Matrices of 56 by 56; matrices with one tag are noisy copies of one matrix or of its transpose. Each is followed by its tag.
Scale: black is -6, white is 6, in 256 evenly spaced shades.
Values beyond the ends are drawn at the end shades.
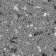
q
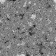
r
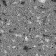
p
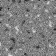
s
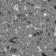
q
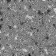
s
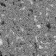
p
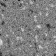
p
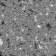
p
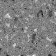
q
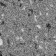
p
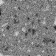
r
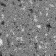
p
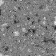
r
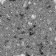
r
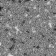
s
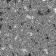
s
